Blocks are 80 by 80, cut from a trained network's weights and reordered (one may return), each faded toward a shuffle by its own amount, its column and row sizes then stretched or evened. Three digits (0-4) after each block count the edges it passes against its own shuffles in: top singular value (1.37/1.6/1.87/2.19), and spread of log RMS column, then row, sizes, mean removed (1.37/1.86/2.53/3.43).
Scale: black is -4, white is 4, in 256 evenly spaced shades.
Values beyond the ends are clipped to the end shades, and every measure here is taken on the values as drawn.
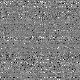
0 0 3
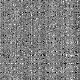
3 1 2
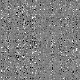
0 3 1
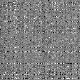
2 0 3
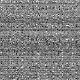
3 2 1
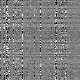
4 4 0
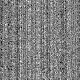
4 2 0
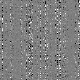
1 4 0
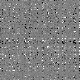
1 3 3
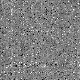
0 1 1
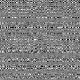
4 0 4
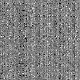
3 2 2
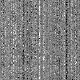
4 3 0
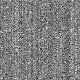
2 1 0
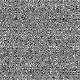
1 2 1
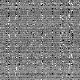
3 3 1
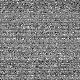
3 0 2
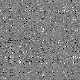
0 2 2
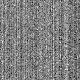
4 2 0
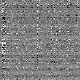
3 3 2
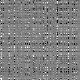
4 4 2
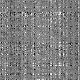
4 3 3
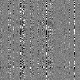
4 4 1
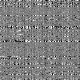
3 0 4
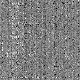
2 2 1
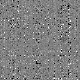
0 3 2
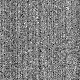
3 0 0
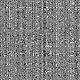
4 2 3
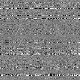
4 0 4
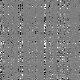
2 4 2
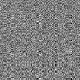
4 2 2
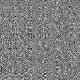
3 3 1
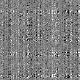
4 3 3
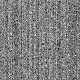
3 0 0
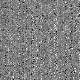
0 2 0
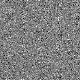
0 2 0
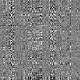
4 4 2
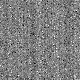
1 0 0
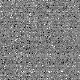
1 1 1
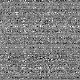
2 1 3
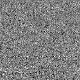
0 1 2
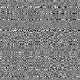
4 0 4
